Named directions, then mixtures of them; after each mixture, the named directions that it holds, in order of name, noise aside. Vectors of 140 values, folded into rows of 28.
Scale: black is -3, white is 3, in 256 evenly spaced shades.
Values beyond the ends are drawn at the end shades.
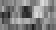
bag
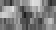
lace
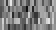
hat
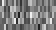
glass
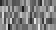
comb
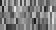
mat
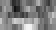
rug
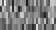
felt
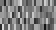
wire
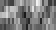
lace.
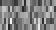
comb.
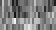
glass, rug.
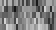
lace, mat.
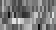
bag, glass, rug.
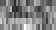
rug.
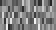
comb.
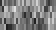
lace, mat.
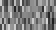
mat, wire.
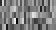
glass, mat, wire.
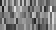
mat.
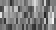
felt, lace, mat.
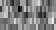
felt, lace, rug.
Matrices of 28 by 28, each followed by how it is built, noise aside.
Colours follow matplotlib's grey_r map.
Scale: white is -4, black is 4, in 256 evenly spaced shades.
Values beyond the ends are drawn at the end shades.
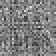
blocks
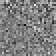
upper triangular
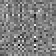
low rank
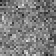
smooth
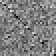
diagonal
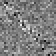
banded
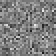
low rank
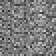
repeating rows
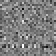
low rank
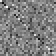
diagonal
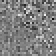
upper triangular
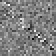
banded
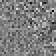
upper triangular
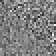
upper triangular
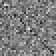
diagonal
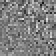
upper triangular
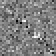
banded
